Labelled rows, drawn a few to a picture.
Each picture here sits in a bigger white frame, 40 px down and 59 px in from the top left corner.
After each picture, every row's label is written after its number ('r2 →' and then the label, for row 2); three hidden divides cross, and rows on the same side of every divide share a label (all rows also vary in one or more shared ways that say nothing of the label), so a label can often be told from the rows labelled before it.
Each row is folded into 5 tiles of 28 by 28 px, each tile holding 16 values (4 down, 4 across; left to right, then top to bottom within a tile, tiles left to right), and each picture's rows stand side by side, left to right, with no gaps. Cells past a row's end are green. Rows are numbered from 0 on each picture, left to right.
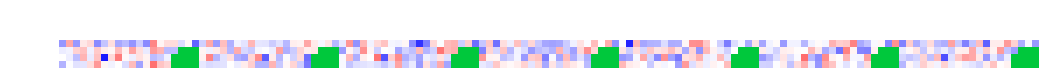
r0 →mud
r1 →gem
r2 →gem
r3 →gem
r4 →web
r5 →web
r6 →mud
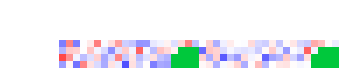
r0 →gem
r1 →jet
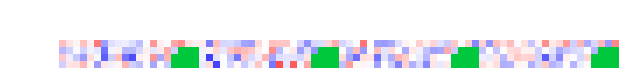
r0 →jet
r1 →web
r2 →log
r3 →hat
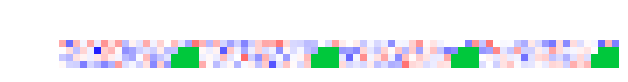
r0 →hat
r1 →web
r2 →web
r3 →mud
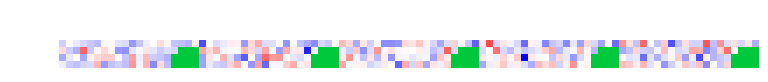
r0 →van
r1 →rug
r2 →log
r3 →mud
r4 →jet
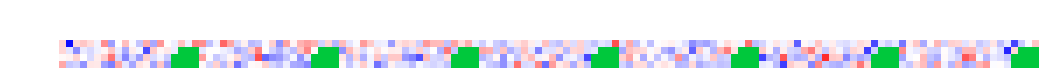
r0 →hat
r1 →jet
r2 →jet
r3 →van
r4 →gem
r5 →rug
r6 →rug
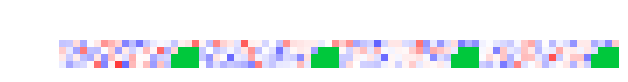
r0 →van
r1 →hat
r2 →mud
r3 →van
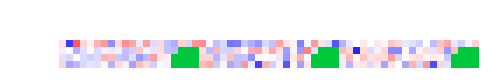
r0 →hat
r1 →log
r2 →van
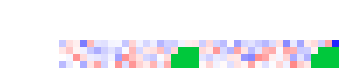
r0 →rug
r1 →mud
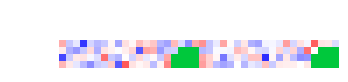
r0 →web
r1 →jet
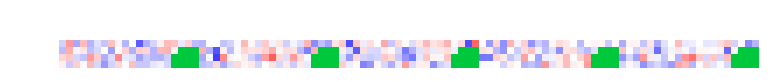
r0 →gem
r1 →rug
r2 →hat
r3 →web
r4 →rug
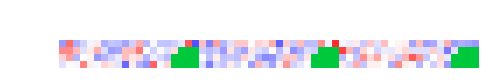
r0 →mud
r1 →hat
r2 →rug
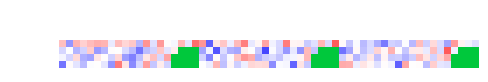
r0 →hat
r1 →hat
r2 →log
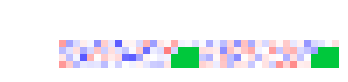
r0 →jet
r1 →web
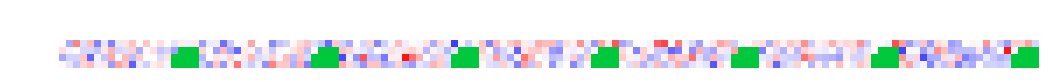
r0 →web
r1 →van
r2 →rug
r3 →hat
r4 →van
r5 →hat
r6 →jet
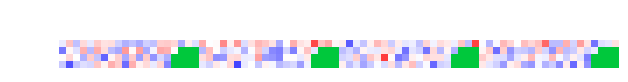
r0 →gem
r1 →jet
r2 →hat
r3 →van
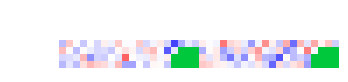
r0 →rug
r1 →jet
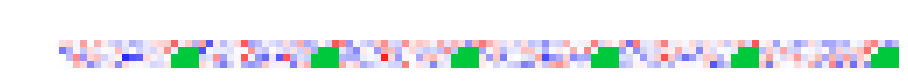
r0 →jet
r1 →hat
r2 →hat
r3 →jet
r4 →hat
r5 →gem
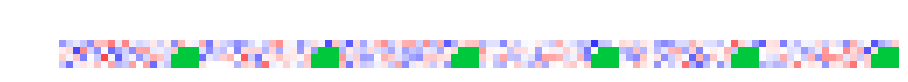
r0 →van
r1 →web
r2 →hat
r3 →rug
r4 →log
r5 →rug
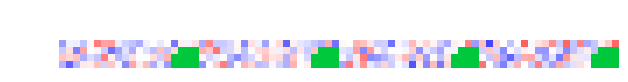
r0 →van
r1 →mud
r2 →log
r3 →hat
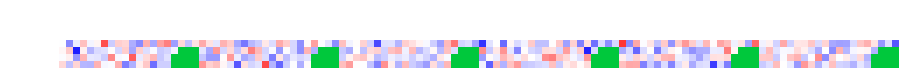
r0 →van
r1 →log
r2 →log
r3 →rug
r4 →hat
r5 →gem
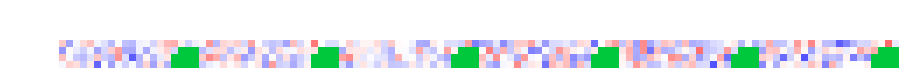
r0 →jet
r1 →gem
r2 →gem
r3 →van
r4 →gem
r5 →gem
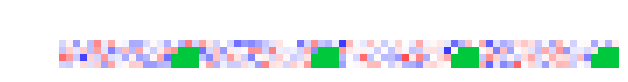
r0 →gem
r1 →log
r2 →rug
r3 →van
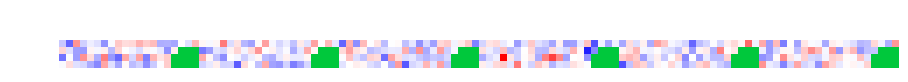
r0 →web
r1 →jet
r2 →gem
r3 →rug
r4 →gem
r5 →web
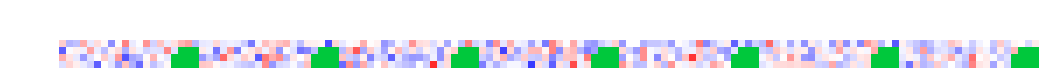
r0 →jet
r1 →web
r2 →log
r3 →web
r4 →rug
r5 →mud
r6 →van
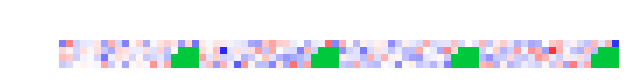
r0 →mud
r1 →log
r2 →jet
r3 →log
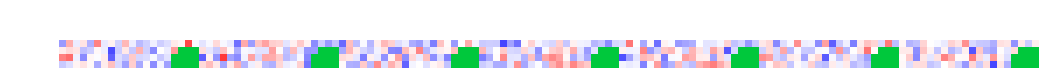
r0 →gem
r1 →rug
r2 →gem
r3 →rug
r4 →rug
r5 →gem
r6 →van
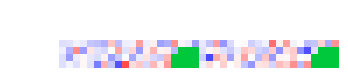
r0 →log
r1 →web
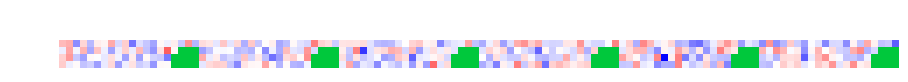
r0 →gem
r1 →jet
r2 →log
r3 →van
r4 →gem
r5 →mud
